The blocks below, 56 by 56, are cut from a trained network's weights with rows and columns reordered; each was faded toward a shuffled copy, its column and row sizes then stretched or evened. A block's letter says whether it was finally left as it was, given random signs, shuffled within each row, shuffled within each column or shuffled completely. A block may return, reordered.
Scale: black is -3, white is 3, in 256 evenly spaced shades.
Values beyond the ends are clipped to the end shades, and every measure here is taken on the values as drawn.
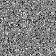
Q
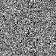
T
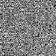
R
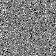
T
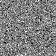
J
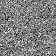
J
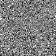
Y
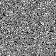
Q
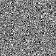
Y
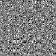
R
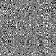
R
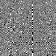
R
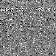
Y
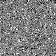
Q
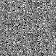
Y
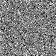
J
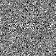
Y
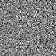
R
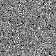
T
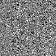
T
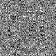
R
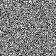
Q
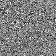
Q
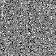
T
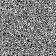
J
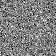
J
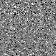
Q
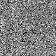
Y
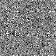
Y
